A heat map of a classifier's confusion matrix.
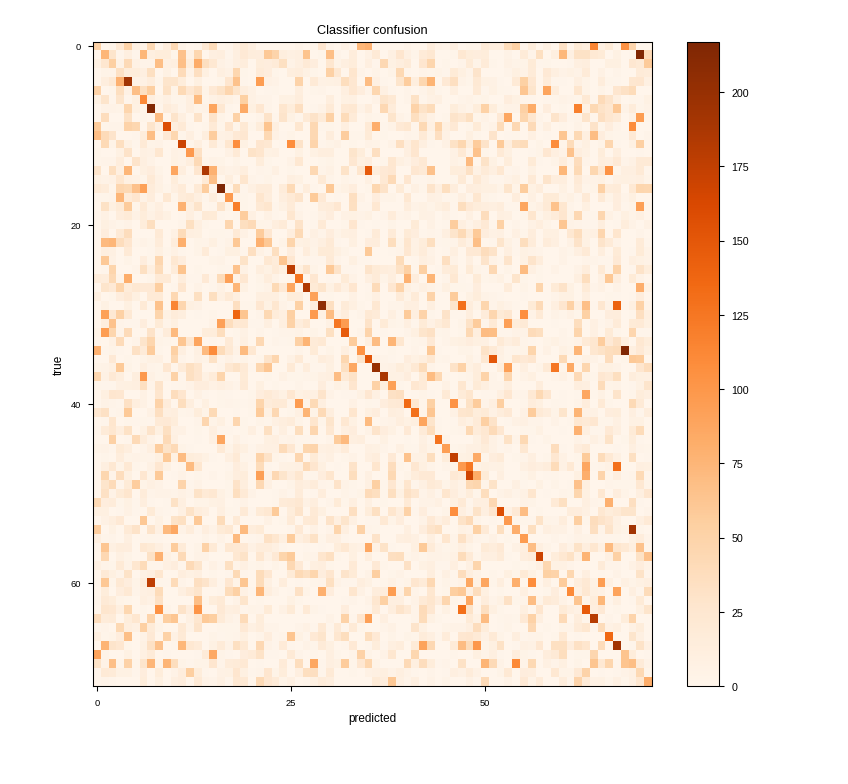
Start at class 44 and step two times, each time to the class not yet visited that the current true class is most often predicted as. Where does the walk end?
6
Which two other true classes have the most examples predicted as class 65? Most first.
60, 62
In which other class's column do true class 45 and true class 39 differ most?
63
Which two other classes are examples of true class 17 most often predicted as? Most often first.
3, 28
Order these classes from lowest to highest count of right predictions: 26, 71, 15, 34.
15, 71, 34, 26
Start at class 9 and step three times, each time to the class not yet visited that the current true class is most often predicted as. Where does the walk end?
10
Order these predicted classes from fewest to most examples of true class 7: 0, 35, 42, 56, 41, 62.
0, 35, 42, 41, 56, 62
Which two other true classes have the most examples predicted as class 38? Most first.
61, 33
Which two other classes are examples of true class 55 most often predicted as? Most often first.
18, 25
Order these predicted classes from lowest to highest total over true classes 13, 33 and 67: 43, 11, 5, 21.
5, 43, 21, 11
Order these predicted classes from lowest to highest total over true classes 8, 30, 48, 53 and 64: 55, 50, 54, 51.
54, 51, 50, 55
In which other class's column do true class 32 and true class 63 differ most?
47
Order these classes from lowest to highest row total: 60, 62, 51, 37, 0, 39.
51, 39, 62, 0, 37, 60
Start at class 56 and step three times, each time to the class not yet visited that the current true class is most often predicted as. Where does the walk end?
66
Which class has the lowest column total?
20
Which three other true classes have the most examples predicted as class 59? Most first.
36, 11, 18
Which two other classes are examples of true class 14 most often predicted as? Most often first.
35, 66
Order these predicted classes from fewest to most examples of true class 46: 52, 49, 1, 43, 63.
1, 52, 43, 63, 49
